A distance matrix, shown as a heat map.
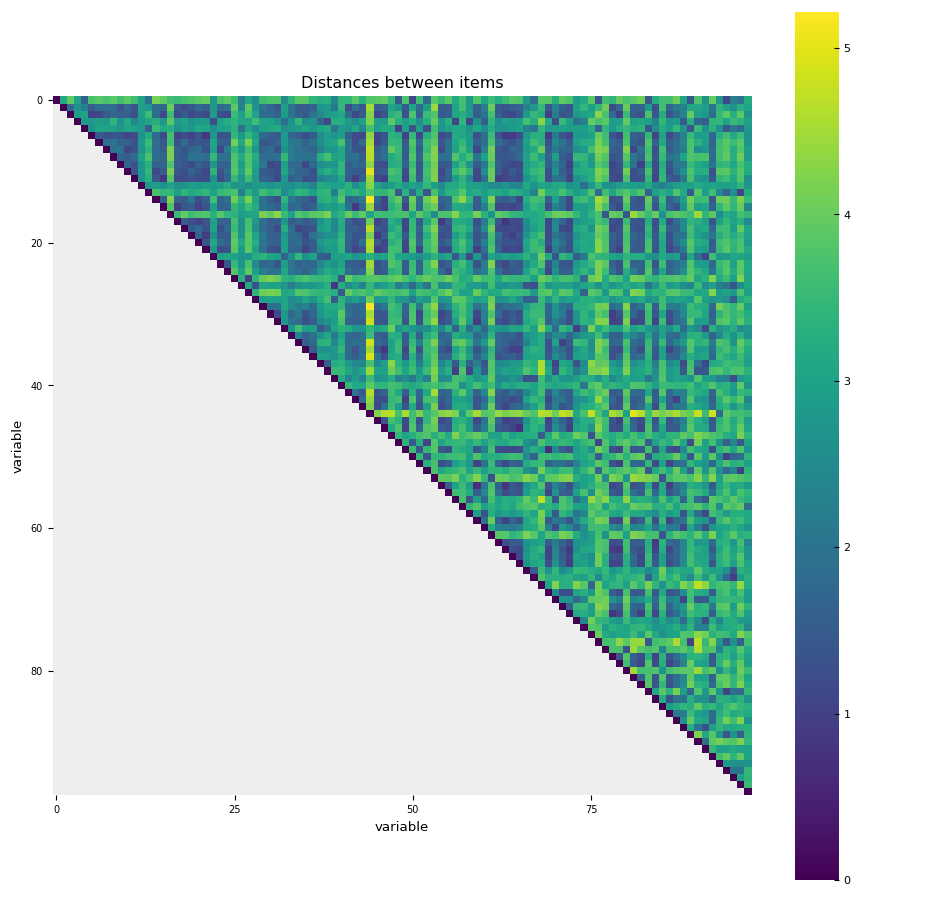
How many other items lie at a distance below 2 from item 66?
5
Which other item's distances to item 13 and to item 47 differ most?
96
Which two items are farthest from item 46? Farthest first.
44, 76
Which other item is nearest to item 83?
94
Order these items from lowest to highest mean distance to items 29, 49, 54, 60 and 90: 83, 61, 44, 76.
83, 61, 76, 44
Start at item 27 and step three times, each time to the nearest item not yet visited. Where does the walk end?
74
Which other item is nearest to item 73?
32
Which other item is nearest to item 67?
95
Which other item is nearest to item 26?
39
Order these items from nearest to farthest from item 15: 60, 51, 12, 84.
84, 51, 60, 12
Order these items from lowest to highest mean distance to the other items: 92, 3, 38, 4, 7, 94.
7, 92, 4, 3, 38, 94
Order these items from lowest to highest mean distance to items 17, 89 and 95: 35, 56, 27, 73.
35, 73, 27, 56
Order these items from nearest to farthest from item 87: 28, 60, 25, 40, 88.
60, 88, 28, 40, 25
